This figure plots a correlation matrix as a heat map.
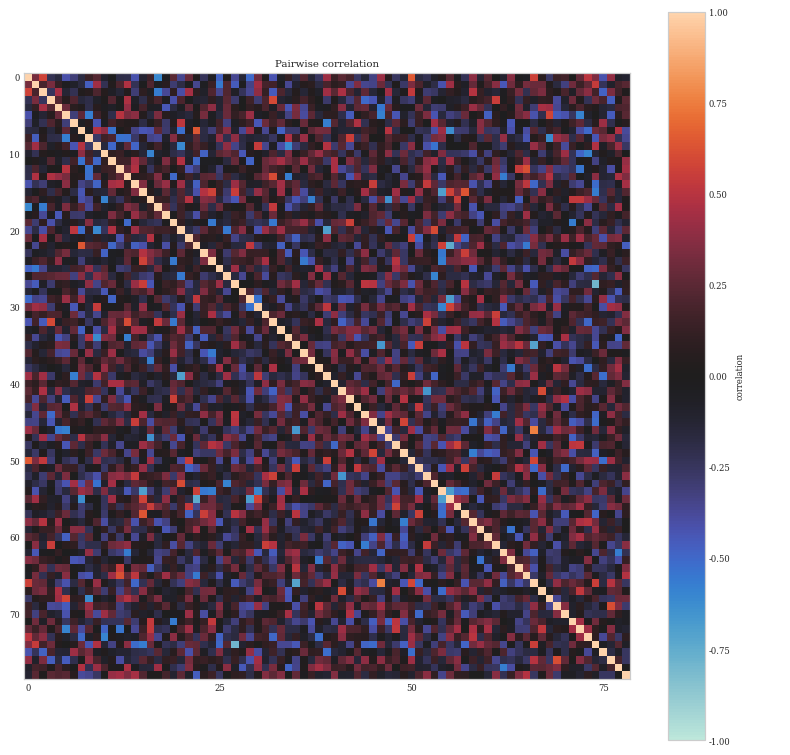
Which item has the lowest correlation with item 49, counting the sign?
58
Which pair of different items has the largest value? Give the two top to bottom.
46, 66
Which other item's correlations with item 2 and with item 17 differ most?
0
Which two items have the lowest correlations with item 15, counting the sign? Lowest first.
54, 74
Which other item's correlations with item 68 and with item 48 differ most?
5
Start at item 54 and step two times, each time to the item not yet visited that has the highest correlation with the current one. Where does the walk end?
7
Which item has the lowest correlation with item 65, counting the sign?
22
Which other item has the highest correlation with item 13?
32
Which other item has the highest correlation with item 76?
69
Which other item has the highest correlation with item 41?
67
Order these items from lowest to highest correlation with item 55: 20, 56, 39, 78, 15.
39, 20, 78, 56, 15
